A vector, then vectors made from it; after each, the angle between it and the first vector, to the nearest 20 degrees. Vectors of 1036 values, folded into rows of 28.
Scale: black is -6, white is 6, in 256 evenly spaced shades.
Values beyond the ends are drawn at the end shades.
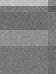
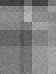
140 degrees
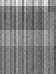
40 degrees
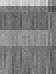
20 degrees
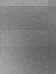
60 degrees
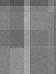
120 degrees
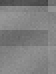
160 degrees
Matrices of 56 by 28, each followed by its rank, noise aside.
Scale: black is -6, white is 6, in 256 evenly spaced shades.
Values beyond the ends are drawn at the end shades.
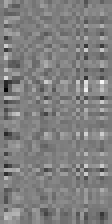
two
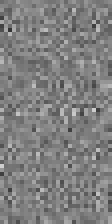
six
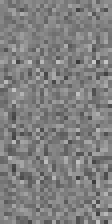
six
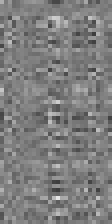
three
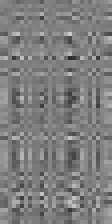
two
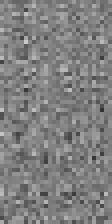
six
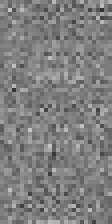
eight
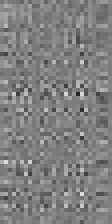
four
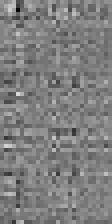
four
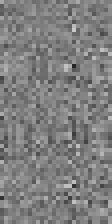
six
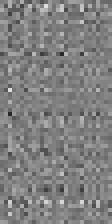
three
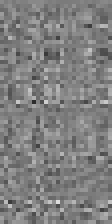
four
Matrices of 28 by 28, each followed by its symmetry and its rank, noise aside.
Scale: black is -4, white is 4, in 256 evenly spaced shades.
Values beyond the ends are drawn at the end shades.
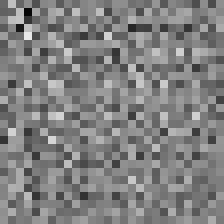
no symmetry, rank six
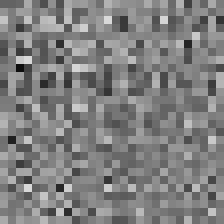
no symmetry, rank four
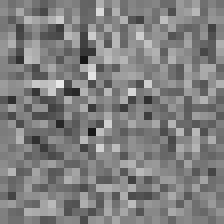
antisymmetric, rank six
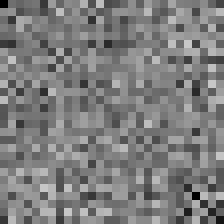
symmetric, rank five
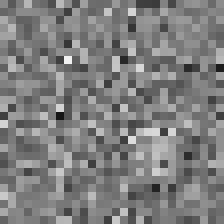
no symmetry, rank six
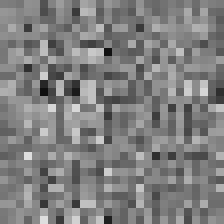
no symmetry, rank four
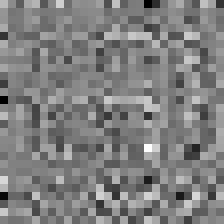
no symmetry, rank four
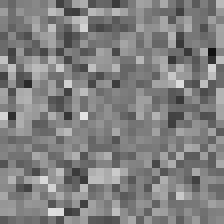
antisymmetric, rank six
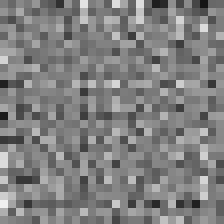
antisymmetric, rank six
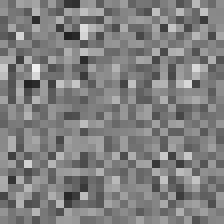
antisymmetric, rank four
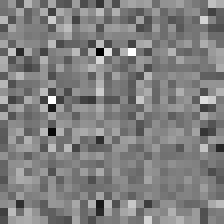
antisymmetric, rank four
